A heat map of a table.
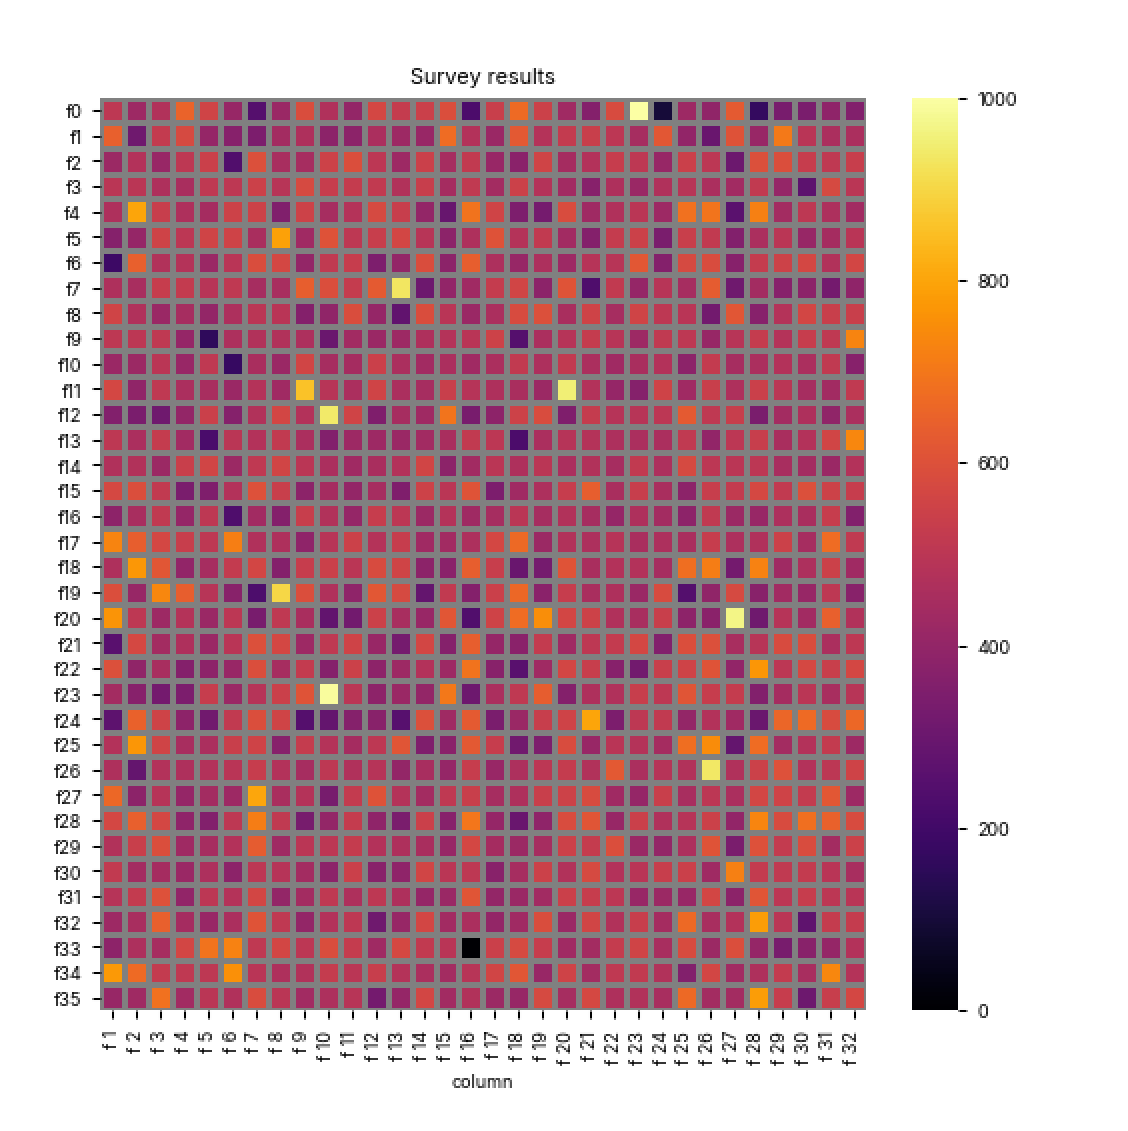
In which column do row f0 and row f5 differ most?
f 23
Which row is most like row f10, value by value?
f16
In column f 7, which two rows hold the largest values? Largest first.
f27, f28
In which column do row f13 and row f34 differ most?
f 18
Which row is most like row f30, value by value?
f8
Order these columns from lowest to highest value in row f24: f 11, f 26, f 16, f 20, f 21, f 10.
f 10, f 11, f 26, f 20, f 16, f 21
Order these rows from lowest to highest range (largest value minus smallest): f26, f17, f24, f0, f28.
f17, f28, f24, f26, f0
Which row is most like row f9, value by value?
f13
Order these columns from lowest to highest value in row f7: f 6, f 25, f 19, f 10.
f 19, f 25, f 6, f 10
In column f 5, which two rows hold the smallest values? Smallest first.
f9, f13
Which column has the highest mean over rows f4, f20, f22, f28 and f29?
f 28
